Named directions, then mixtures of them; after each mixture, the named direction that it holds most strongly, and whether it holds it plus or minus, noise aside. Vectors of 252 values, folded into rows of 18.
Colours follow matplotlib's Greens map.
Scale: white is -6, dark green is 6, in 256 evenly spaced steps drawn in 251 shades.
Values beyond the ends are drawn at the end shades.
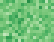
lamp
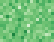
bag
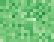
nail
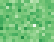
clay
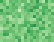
lamp, minus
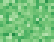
lamp, minus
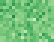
nail, plus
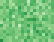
nail, minus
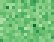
clay, minus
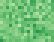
nail, minus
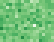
clay, plus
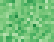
lamp, plus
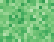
lamp, plus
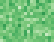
bag, plus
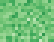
nail, plus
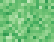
lamp, minus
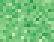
bag, minus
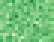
lamp, plus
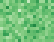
lamp, minus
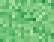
nail, minus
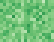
nail, plus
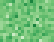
clay, minus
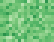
lamp, minus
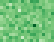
clay, minus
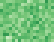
lamp, minus
